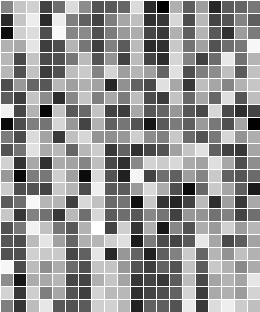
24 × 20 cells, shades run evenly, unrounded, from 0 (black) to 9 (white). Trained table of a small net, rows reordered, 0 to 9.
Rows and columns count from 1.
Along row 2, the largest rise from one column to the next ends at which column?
5
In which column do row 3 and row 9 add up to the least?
4
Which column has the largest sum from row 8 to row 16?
8
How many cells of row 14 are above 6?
4
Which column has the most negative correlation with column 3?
13
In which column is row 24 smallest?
11
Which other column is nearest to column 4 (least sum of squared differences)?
10
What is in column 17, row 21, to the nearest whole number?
7
